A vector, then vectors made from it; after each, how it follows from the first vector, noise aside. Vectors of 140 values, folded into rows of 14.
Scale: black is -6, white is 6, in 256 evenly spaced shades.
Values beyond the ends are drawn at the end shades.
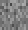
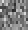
wrapped around, negated, scaled up.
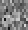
wrapped around, scaled up.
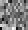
wrapped around, scaled up.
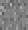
negated, partly zeroed.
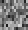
wrapped around, scaled up.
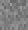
negated, shrunk.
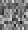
wrapped around, scaled up.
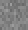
negated, shrunk.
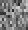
wrapped around, scaled up.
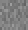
negated, shrunk.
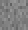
shrunk.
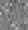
negated, partly zeroed.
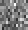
reversed, negated, scaled up.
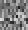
wrapped around, scaled up.
